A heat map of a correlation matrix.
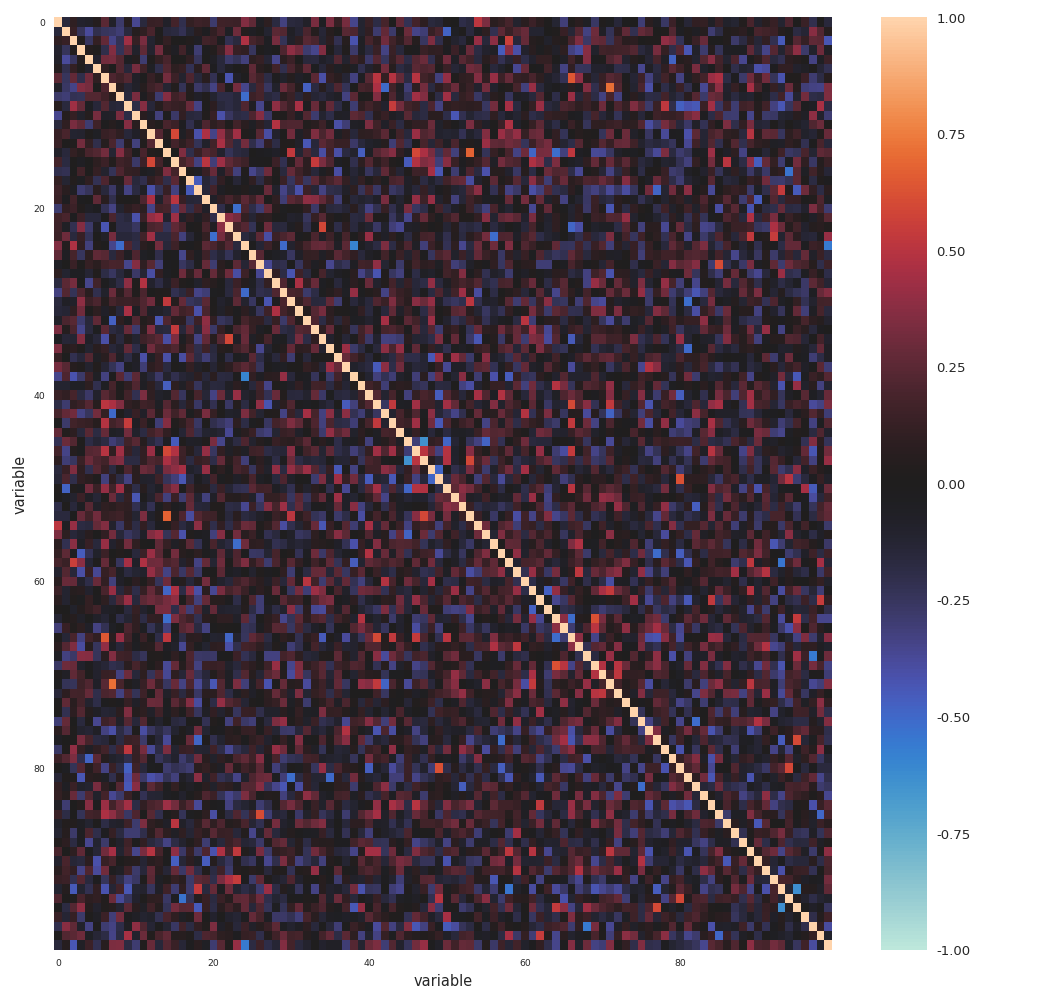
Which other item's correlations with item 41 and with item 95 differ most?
66
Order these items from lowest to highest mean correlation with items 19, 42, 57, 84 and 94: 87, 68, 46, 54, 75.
68, 75, 87, 54, 46
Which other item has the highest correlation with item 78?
9
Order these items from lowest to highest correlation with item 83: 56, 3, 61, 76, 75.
3, 61, 75, 56, 76
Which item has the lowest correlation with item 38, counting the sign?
24
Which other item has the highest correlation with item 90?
75
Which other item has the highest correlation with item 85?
26
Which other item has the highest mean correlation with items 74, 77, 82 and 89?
95
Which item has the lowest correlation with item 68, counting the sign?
97
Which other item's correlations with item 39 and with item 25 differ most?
64
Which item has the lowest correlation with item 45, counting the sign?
47
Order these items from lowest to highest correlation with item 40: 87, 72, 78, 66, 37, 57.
87, 37, 72, 78, 66, 57
